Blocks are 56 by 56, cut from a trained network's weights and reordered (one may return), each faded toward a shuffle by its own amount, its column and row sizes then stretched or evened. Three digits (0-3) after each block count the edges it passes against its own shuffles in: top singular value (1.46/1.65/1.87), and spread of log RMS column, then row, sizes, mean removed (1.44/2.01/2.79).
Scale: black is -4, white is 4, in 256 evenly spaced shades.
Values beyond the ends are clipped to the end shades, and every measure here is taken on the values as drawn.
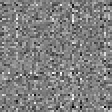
2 2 2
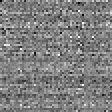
2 1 1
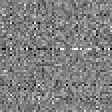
2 1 2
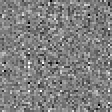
1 2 1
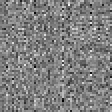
2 2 0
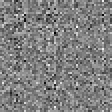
3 2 1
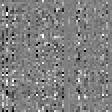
2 3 1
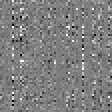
1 3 1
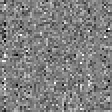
0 2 0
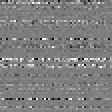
2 0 3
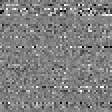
0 1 3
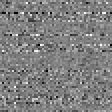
0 0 3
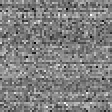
2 0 1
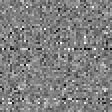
0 1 2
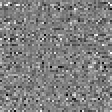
1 1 3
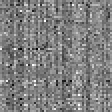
3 0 2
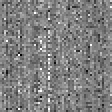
2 2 0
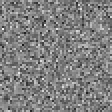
0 0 0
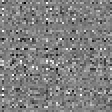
1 2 3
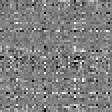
3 2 3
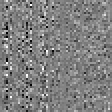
2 3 0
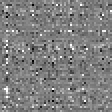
0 2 2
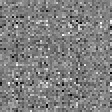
1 2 2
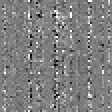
1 3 1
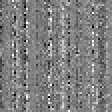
3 3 0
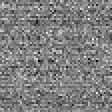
1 1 1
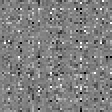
0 3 2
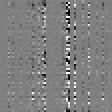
3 3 0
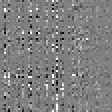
1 3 2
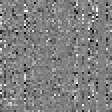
0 3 1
